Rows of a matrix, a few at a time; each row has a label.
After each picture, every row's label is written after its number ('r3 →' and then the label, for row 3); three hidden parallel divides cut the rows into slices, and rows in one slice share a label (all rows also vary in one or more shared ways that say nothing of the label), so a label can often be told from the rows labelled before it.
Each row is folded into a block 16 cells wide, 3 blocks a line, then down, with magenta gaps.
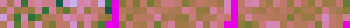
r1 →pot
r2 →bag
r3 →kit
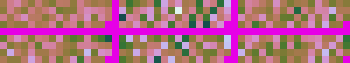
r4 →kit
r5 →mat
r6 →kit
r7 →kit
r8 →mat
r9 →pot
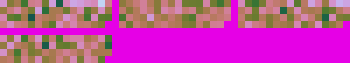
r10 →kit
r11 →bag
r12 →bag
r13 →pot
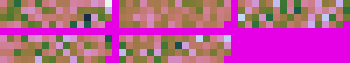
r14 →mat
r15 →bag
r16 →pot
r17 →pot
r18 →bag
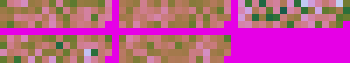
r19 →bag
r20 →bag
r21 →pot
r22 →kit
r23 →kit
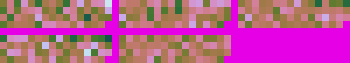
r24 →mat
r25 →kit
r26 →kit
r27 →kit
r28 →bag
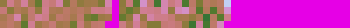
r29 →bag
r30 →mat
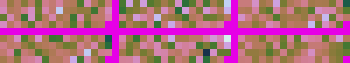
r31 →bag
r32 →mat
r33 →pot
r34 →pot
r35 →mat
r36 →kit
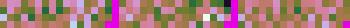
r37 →pot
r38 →pot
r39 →kit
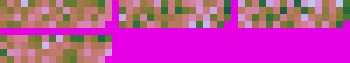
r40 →bag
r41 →pot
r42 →pot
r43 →bag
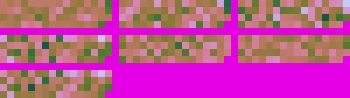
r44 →kit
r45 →pot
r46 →mat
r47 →kit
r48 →bag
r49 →kit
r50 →kit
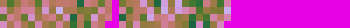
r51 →bag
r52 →mat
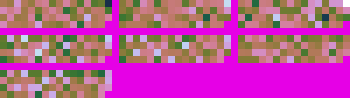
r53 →pot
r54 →mat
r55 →mat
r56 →mat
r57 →mat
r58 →bag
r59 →mat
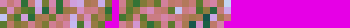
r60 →pot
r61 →mat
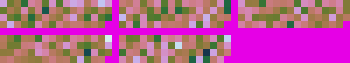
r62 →kit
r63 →pot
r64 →kit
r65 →mat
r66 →mat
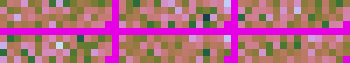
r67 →bag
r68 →mat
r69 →bag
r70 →bag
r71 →bag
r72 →kit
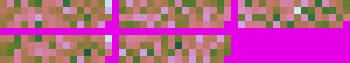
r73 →mat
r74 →bag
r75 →kit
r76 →mat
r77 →kit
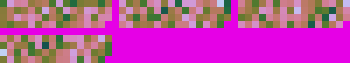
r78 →bag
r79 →pot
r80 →mat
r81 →pot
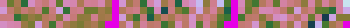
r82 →kit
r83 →pot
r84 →mat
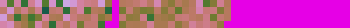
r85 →pot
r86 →kit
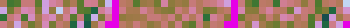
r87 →mat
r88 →bag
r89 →mat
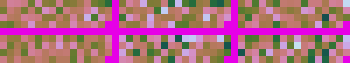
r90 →kit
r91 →bag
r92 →mat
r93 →bag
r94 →pot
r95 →mat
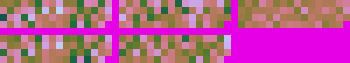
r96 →mat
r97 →pot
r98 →bag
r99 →mat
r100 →mat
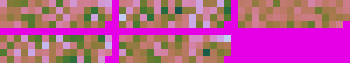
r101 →bag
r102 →pot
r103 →bag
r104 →mat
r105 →bag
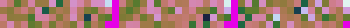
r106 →bag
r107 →mat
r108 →mat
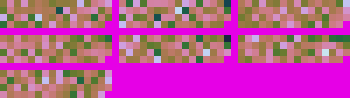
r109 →bag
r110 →pot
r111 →mat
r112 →kit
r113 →pot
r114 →kit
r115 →mat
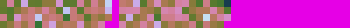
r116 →mat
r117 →pot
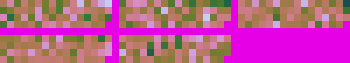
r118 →bag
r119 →kit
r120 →pot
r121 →bag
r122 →kit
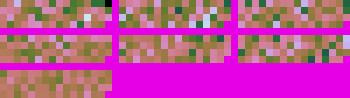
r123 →pot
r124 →pot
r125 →pot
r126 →kit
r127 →bag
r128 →mat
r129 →kit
